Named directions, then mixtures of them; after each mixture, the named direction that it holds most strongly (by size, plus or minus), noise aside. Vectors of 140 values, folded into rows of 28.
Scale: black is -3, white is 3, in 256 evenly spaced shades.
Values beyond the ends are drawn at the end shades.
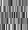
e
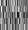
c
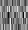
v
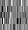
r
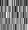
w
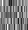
e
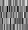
v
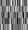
v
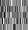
r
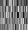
w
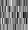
c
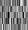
v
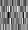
v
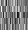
c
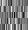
e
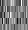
r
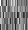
c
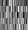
w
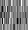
r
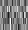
v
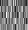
w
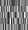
v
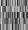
c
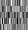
r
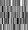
r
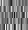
e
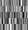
e
